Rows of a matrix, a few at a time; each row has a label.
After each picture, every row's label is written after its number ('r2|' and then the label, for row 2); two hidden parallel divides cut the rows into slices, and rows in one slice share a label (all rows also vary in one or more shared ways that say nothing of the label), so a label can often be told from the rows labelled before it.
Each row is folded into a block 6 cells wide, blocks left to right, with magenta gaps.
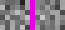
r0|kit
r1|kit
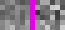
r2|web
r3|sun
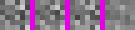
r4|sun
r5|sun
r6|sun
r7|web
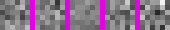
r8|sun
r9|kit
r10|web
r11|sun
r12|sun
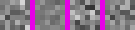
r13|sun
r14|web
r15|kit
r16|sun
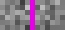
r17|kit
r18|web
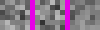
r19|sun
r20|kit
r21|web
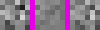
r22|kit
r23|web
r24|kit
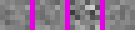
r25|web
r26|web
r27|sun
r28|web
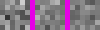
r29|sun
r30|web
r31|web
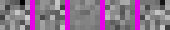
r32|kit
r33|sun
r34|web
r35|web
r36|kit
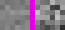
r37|web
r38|kit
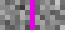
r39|kit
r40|sun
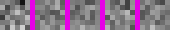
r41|kit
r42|sun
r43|web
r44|kit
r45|web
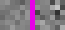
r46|web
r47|sun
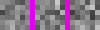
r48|web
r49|sun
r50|sun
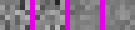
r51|kit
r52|kit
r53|web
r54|web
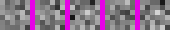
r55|kit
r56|kit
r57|kit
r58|sun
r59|kit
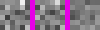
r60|sun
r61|sun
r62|web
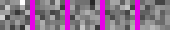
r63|sun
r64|sun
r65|kit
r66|sun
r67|web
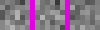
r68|web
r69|kit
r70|web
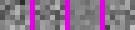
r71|web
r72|sun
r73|web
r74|sun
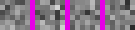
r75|web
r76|sun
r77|sun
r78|kit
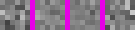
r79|kit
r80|web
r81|web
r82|sun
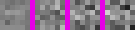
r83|web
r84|sun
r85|kit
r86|kit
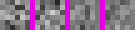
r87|kit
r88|kit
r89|web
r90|web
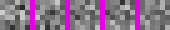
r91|kit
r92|sun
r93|sun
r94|sun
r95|sun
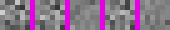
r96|kit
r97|kit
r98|web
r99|kit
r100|web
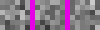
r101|kit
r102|web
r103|sun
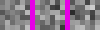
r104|sun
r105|kit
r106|sun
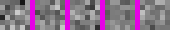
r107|kit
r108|sun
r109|kit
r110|web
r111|web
